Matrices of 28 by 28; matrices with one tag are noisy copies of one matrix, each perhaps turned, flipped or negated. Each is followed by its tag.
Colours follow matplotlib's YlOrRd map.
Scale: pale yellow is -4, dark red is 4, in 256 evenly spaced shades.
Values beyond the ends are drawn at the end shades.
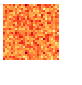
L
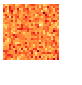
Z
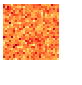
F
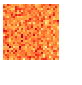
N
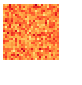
L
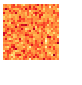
N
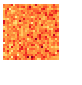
N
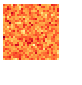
F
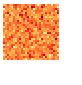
N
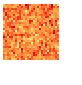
L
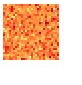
N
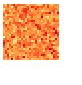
N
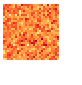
F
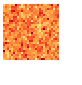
F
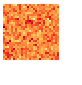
F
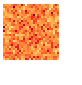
L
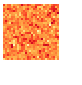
F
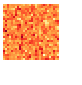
N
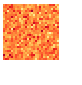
Z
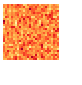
N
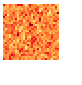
F
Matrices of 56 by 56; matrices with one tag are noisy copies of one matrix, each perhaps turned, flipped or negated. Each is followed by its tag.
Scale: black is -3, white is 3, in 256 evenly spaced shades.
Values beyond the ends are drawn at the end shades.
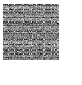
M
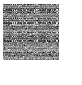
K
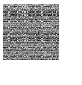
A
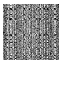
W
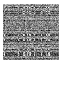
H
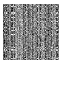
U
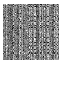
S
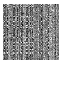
S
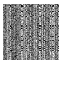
K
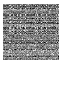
S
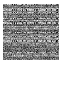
K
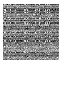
K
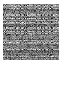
S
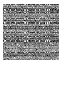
K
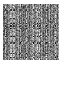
A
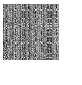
A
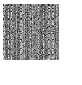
M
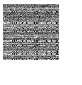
K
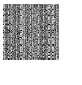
M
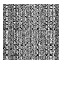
W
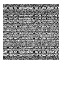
W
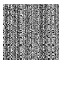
M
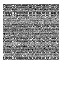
U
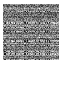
K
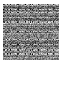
M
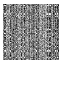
U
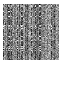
K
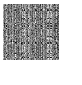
A
